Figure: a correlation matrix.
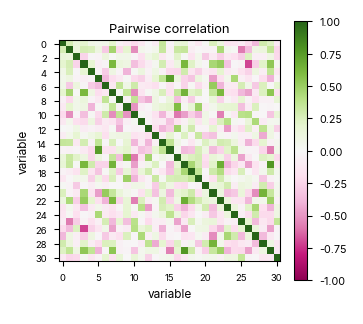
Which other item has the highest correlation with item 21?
28
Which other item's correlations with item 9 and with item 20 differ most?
16
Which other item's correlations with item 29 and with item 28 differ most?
17
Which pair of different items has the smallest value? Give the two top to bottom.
3, 26
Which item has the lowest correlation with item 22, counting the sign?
10
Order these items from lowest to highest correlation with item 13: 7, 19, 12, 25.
12, 25, 7, 19
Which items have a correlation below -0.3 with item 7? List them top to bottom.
10, 25, 26
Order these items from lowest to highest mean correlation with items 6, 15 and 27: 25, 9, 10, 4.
4, 25, 10, 9
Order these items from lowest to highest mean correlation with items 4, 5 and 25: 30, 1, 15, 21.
21, 1, 30, 15
